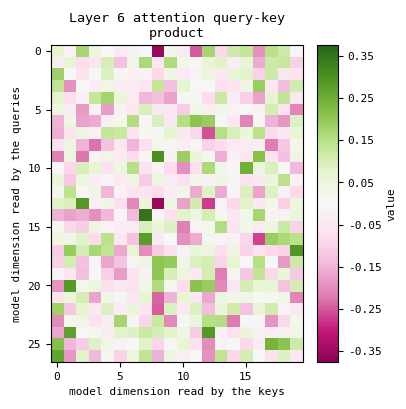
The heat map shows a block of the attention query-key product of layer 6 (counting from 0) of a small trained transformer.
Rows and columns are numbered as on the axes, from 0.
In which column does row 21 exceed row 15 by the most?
10
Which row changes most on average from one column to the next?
13
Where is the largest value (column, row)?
7, 14
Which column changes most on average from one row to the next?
8
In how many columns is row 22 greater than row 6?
11
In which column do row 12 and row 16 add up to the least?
16
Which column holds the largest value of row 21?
2
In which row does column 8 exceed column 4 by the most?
18
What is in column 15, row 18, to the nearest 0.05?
0
